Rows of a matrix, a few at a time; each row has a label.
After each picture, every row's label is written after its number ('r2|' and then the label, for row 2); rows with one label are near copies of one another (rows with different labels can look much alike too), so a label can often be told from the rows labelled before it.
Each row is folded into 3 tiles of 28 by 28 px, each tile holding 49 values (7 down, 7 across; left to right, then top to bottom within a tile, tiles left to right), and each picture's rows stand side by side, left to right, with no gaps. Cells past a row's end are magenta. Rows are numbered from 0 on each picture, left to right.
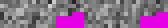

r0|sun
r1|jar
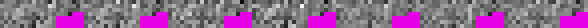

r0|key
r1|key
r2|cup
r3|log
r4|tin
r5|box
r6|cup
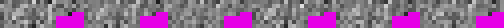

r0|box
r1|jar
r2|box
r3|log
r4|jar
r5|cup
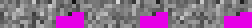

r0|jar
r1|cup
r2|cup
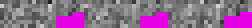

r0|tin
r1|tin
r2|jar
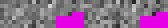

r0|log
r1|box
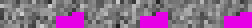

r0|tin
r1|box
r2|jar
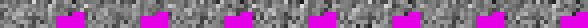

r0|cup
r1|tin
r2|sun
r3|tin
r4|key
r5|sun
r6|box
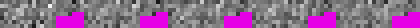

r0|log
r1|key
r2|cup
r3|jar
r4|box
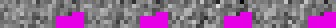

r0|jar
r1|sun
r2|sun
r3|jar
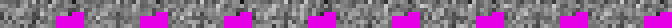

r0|sun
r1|cup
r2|cup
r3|jar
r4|box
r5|tin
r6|tin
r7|cup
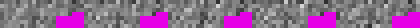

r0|sun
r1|cup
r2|sun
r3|cup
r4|log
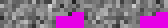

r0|box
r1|log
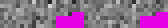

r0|key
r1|box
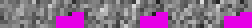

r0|jar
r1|jar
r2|box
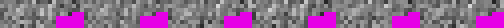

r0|jar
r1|jar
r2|log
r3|jar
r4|key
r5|log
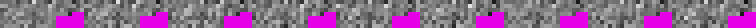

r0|cup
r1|cup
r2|jar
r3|box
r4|tin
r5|key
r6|sun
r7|key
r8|cup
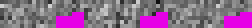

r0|tin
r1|jar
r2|log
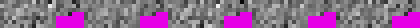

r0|key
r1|jar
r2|log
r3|log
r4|box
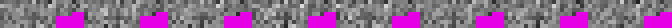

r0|tin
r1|jar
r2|key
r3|log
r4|tin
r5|box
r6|key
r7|box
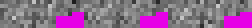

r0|cup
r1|sun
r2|log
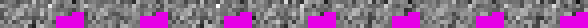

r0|log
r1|tin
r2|log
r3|box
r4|sun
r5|sun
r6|sun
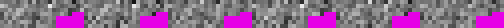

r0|sun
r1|key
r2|tin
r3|sun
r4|box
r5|sun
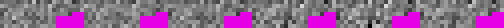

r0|cup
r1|tin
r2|cup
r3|log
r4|log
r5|sun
